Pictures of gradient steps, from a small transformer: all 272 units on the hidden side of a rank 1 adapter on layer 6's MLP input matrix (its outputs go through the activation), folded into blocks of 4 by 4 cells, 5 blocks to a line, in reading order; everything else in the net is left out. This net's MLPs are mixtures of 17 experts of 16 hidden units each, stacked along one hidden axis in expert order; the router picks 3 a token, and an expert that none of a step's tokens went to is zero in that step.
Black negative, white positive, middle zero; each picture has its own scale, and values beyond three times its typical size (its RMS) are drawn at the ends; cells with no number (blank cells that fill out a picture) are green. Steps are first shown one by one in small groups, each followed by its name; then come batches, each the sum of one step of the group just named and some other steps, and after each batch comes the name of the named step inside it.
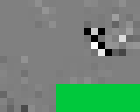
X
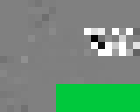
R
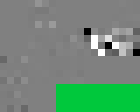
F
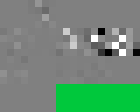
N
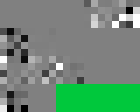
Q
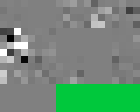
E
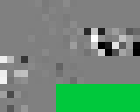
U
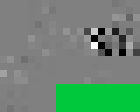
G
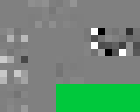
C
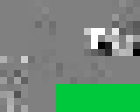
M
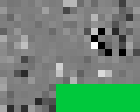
G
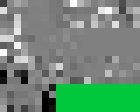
Q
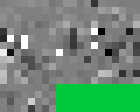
C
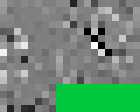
X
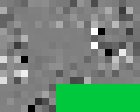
C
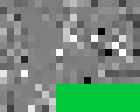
N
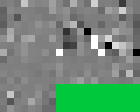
F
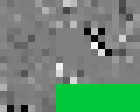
X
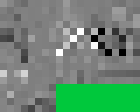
G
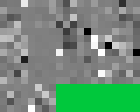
F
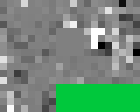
M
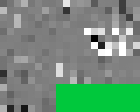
R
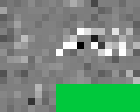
R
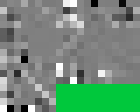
Q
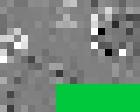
C
